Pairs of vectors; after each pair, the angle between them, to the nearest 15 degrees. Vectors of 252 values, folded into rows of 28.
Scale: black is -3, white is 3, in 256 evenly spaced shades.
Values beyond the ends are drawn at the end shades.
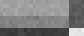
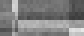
75 degrees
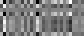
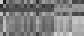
60 degrees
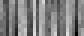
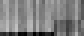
120 degrees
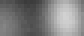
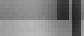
135 degrees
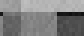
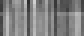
105 degrees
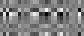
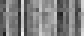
75 degrees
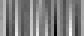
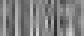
30 degrees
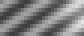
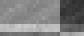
120 degrees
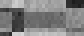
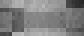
30 degrees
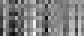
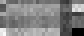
90 degrees
